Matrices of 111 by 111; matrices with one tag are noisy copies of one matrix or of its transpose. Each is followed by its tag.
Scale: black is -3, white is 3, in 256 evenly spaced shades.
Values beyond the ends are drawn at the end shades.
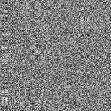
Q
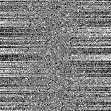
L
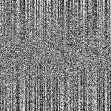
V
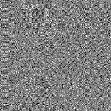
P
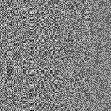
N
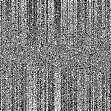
L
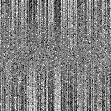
L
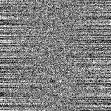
V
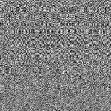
N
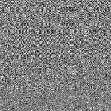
N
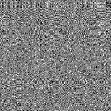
Q
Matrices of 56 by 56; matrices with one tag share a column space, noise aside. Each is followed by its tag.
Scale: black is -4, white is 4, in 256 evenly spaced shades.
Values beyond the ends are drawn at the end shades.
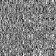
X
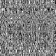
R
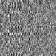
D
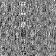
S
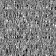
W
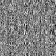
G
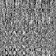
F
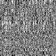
F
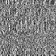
F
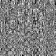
F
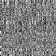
F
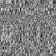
R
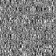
X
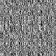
G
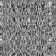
S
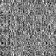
G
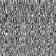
D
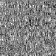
S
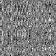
S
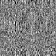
F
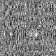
S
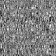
W
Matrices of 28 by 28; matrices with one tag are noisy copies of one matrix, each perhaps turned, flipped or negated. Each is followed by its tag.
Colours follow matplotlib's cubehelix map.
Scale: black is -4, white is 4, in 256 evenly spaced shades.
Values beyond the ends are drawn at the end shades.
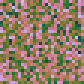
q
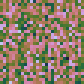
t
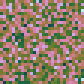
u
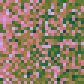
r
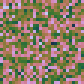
q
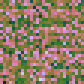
t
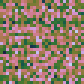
t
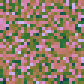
u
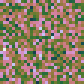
q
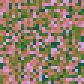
q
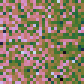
r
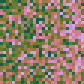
r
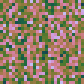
t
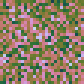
u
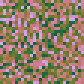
u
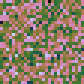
q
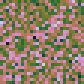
u
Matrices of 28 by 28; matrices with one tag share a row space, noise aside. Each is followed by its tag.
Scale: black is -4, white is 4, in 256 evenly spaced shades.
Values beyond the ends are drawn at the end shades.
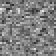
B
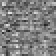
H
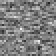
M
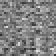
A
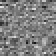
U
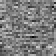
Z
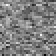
B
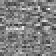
M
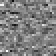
U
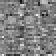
M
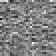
U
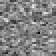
U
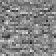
H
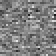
Z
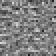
Z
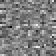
Z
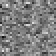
B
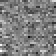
Z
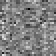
B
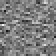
B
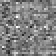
H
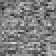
M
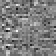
H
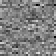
Z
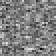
B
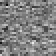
U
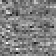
H
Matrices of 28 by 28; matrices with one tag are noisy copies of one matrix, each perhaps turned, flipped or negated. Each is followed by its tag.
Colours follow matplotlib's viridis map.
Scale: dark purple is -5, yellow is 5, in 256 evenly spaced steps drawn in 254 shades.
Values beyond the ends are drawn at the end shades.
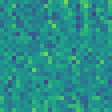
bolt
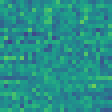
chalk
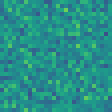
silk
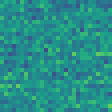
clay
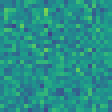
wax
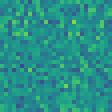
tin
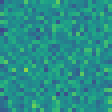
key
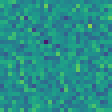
silk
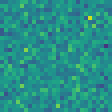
silk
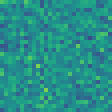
tin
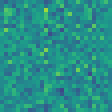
wax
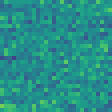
clay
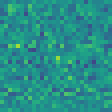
wax
